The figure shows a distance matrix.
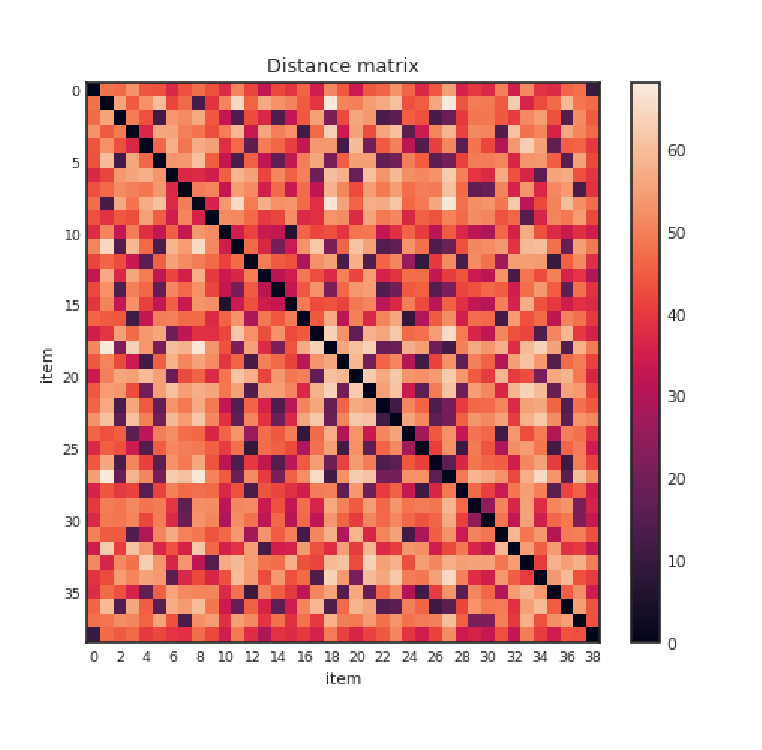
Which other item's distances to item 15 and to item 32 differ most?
10
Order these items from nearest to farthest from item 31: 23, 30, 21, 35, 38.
35, 21, 38, 30, 23
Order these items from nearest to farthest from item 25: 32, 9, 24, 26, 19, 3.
19, 24, 3, 26, 9, 32
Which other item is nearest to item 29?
7
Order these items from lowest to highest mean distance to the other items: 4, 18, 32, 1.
4, 32, 18, 1
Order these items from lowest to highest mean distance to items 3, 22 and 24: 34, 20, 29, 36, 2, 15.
2, 36, 15, 29, 34, 20
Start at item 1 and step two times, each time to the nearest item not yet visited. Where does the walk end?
33
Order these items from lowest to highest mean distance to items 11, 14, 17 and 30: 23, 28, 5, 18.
5, 23, 18, 28
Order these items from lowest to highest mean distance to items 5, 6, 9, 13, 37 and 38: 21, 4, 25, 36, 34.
34, 36, 25, 4, 21
